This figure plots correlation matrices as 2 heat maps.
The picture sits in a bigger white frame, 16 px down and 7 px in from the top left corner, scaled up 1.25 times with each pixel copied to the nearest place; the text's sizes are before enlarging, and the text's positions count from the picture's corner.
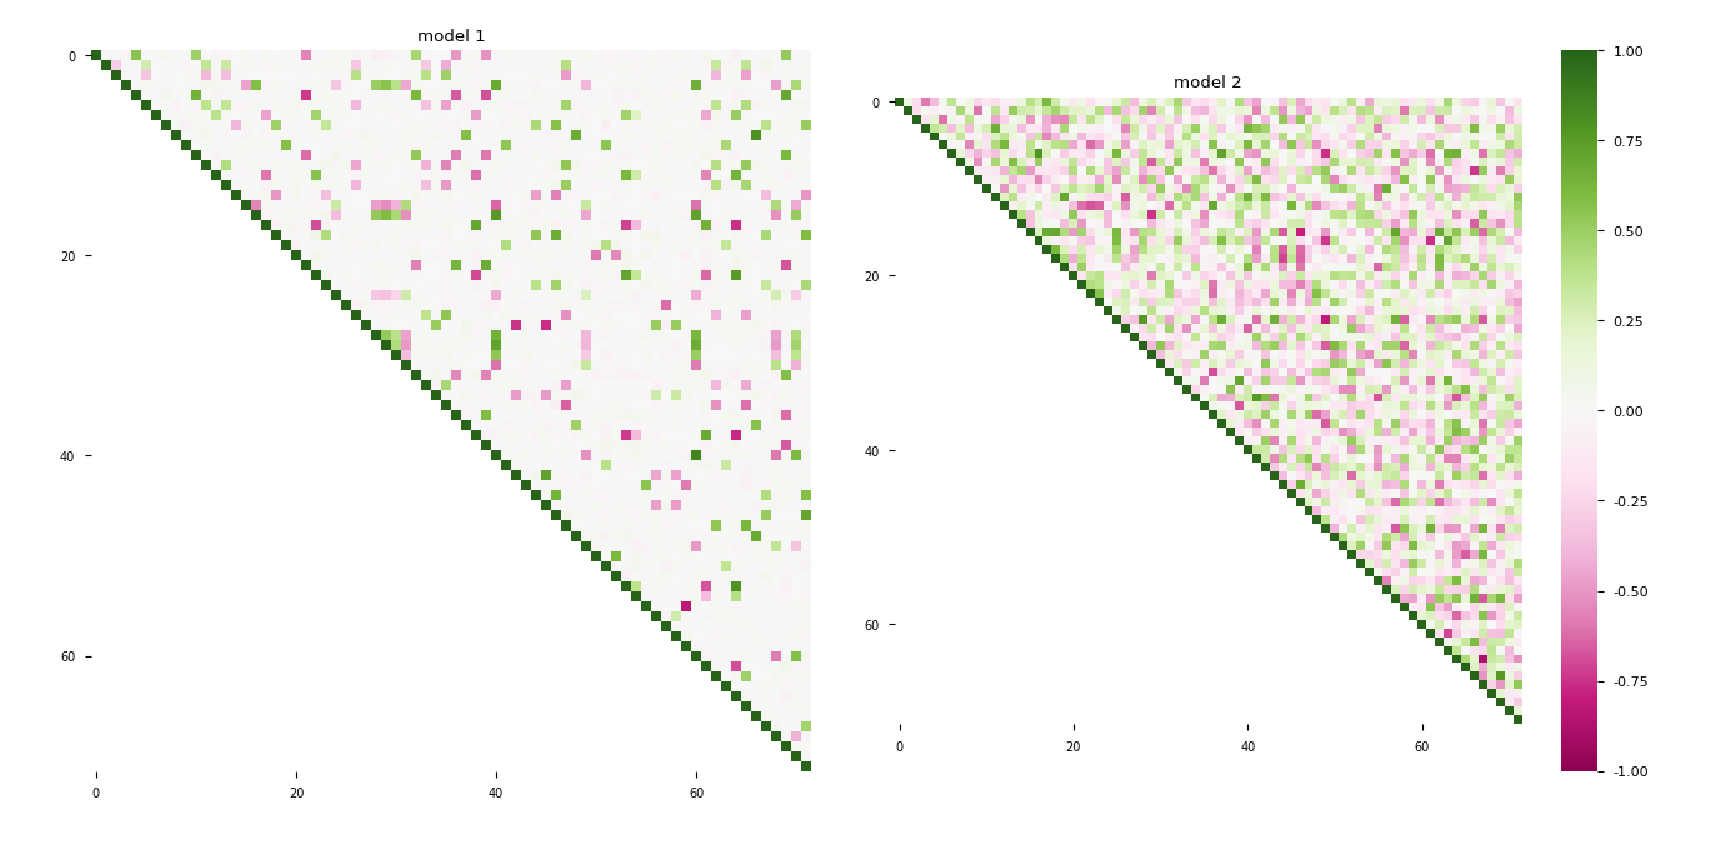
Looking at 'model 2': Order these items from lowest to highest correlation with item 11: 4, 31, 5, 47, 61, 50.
61, 31, 50, 47, 4, 5
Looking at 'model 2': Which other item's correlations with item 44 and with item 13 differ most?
1
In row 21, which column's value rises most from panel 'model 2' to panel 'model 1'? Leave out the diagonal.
36
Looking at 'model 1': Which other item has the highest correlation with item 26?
35
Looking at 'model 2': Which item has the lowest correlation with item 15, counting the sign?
46
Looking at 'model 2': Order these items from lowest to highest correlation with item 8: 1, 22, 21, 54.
21, 1, 54, 22
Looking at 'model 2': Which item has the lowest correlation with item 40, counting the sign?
26
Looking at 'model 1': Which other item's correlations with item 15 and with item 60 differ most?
40
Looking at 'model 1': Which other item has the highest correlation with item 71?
46
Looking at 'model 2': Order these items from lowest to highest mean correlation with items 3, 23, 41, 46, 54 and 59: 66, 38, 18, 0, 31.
0, 18, 38, 31, 66
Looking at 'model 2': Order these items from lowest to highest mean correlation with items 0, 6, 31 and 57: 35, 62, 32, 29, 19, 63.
35, 19, 62, 29, 32, 63
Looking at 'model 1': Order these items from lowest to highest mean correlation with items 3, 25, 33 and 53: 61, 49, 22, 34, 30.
61, 49, 34, 30, 22
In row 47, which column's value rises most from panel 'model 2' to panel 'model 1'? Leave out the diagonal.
1
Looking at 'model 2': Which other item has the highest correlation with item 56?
10
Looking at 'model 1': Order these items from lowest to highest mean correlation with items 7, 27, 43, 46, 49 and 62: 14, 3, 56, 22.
14, 3, 22, 56
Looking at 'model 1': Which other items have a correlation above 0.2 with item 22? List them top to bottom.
6, 12, 53, 54, 64
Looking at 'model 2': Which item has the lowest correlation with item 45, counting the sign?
22
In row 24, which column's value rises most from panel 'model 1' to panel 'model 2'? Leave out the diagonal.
29
